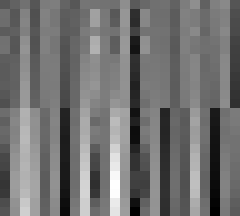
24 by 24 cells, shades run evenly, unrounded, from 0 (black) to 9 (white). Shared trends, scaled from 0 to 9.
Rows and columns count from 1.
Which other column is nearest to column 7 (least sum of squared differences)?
22
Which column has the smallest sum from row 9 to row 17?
14
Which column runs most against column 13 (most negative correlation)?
23
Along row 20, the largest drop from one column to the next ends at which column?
10
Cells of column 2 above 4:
12
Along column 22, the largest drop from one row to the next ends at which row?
13
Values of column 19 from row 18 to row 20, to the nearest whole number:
3 3 3
